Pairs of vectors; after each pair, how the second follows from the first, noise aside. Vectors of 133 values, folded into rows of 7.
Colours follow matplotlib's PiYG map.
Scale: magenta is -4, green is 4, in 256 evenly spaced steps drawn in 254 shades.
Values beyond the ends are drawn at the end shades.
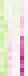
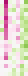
reversed.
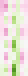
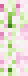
wrapped around.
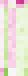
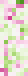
sign-scrambled.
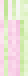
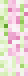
reversed.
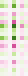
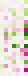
wrapped around.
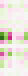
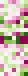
reversed, negated, scaled up.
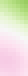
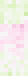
wrapped around, negated, shrunk.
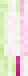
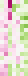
reversed.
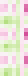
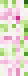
wrapped around, negated.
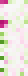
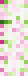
sign-scrambled.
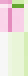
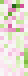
sign-scrambled.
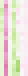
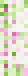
sign-scrambled.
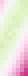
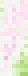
negated, shrunk.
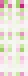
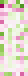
sign-scrambled.
